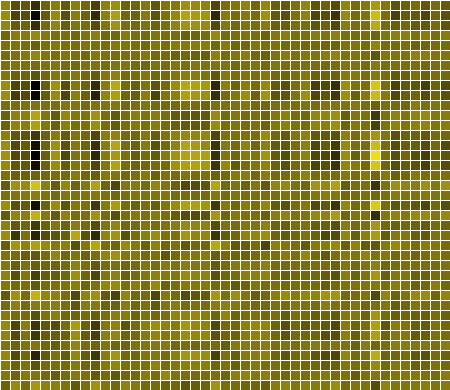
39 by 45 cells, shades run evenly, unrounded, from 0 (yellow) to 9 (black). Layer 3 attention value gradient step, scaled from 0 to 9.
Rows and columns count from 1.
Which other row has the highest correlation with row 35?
38
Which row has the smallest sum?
19
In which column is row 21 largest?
4
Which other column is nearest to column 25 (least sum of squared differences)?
15
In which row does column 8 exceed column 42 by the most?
30
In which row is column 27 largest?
25
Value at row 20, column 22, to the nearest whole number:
4
